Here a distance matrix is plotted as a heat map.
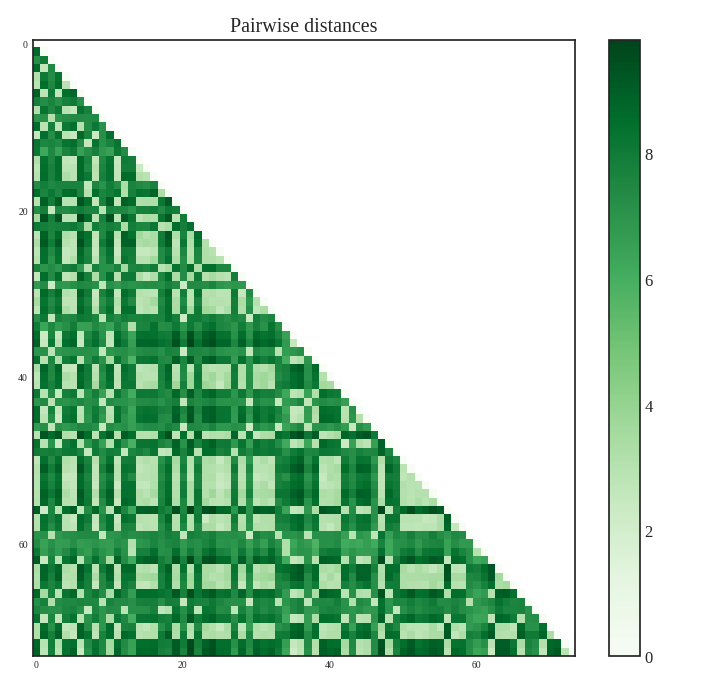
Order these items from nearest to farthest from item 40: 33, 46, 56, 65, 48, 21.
65, 21, 46, 33, 48, 56
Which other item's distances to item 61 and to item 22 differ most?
13
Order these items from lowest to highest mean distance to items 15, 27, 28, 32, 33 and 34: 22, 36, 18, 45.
22, 18, 45, 36
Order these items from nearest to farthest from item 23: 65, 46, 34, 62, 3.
65, 46, 34, 3, 62
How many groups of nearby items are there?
5
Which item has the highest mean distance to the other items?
18
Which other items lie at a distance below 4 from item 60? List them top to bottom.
13, 34, 61
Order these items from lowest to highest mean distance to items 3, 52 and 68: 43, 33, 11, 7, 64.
7, 11, 64, 43, 33
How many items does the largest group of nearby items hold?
35
